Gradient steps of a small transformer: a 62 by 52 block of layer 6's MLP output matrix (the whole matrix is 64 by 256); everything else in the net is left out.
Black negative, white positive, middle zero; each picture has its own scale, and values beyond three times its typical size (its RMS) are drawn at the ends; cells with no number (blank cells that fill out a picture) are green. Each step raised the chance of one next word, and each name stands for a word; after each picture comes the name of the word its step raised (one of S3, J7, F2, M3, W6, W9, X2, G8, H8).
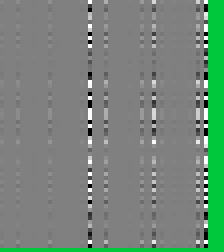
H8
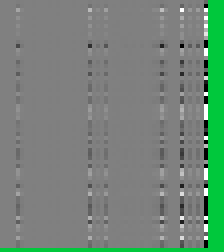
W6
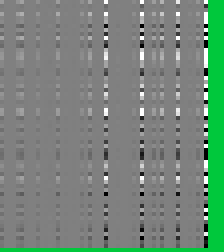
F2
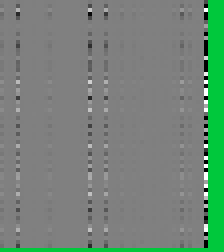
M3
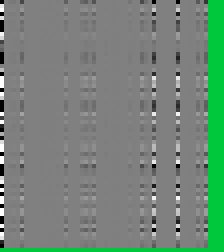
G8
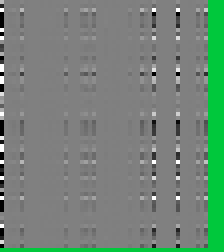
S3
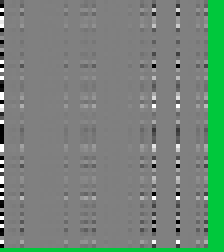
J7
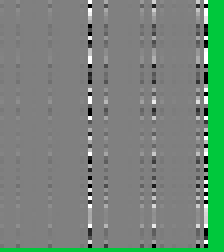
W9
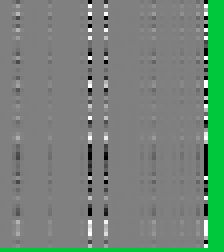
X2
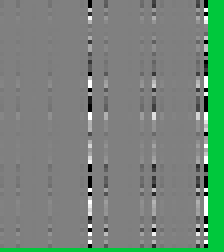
G8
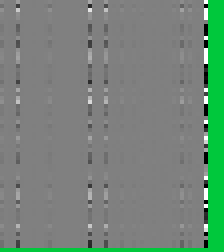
W9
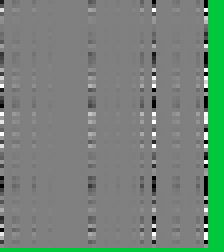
G8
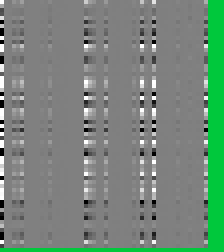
H8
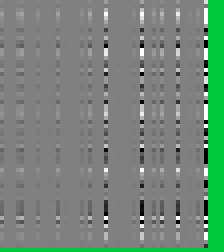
W6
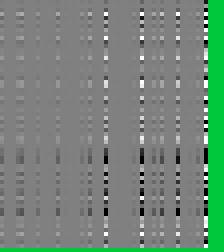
X2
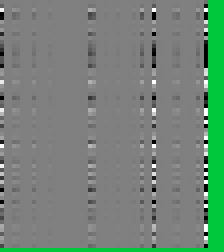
M3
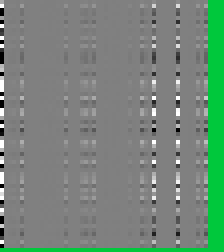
H8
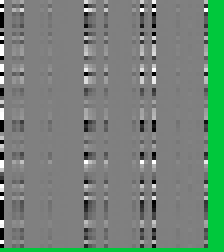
S3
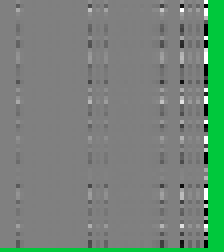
W9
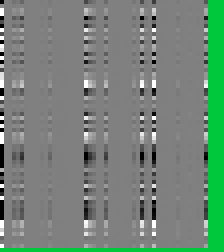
X2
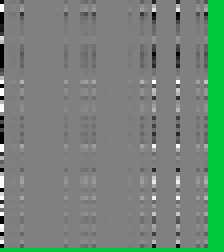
M3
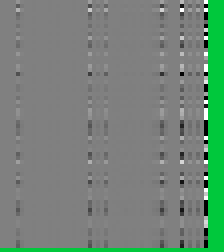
S3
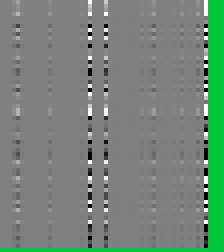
F2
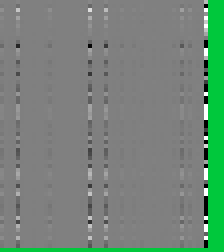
W6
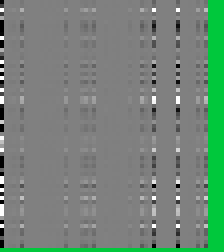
W9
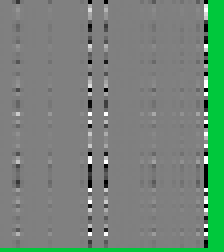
G8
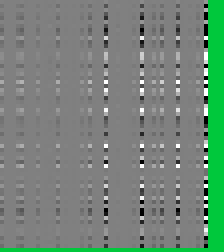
M3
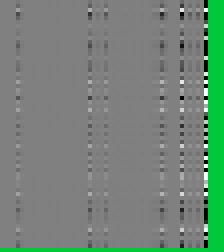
M3
